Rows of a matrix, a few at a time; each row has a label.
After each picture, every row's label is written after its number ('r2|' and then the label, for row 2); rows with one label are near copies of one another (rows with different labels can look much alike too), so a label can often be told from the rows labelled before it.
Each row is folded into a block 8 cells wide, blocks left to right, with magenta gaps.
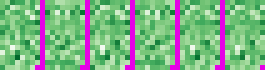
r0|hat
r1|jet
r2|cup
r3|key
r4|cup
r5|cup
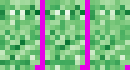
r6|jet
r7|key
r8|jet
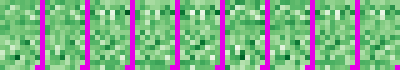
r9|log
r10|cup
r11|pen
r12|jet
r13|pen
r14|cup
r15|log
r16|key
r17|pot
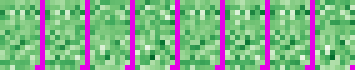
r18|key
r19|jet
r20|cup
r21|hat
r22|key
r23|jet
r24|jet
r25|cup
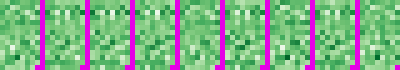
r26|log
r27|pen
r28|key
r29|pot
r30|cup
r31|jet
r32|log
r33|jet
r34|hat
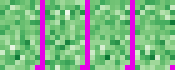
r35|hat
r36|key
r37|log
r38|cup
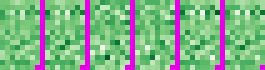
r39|jet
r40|jet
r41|log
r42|hat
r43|pen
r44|jet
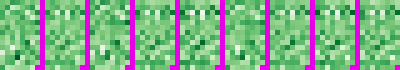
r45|hat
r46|key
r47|cup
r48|jet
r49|key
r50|cup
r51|key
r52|pen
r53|jet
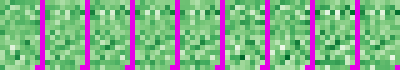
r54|cup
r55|jet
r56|pen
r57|pot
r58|jet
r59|log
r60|hat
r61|key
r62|pen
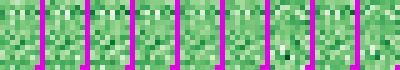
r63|jet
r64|pot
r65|key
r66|key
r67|pen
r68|jet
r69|cup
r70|pen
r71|cup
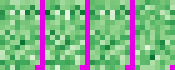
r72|jet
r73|key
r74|key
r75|hat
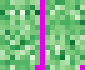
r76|pen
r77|cup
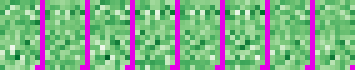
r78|cup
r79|jet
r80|log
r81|key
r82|pen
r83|pen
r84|hat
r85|hat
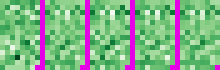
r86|log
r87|pot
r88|pot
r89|pen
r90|key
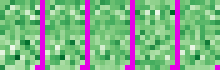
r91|log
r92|log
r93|cup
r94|pen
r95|hat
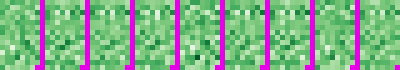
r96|hat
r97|jet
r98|pen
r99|key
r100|log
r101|key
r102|jet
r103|cup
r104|jet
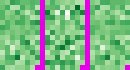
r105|log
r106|pot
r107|log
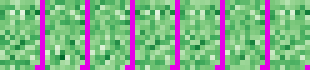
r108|jet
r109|cup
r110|hat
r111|key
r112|jet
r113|hat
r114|jet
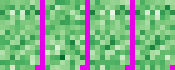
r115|key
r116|log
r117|pot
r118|pot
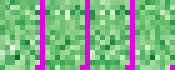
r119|log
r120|pot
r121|jet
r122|hat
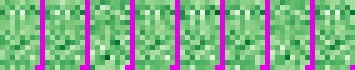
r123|pot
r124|jet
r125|log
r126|pen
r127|pen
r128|key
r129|log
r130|pen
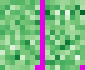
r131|hat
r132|pen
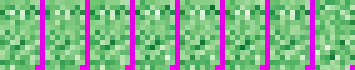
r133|key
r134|jet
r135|key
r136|pot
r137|pot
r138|pot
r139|pen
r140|hat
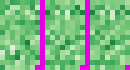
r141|cup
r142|pot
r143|key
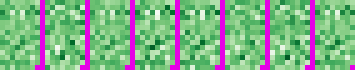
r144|pot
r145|cup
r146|jet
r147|pot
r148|key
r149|hat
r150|log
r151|pot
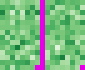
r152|jet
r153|log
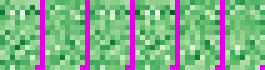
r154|pot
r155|hat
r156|key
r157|pen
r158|hat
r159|cup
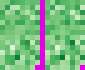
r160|log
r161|log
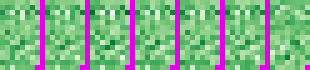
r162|key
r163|pen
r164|pen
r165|key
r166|key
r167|pen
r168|log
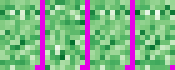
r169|key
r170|cup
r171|key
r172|key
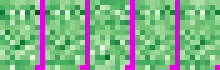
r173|pen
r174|key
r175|log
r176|pen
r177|jet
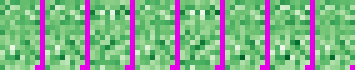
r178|cup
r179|log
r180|key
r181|hat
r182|key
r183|log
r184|log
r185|log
